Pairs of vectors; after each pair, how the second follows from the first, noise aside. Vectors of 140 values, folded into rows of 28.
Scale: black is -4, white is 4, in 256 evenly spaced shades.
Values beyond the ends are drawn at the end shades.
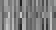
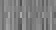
shrunk.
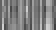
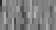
wrapped around, negated, partly zeroed.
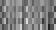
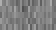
wrapped around, shrunk.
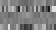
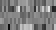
negated.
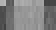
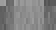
shrunk.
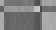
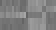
wrapped around, shrunk.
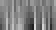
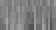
shrunk.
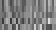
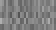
wrapped around, shrunk.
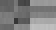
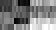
scaled up.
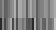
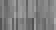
shrunk.
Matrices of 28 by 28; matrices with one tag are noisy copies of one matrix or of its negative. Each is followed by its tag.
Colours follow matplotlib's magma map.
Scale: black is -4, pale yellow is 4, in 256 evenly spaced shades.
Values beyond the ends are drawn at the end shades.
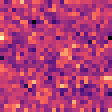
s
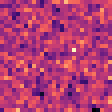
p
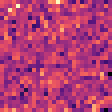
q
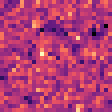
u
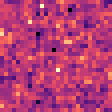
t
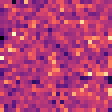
s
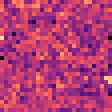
s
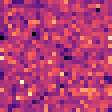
s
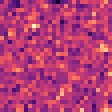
q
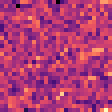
q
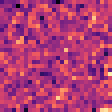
q
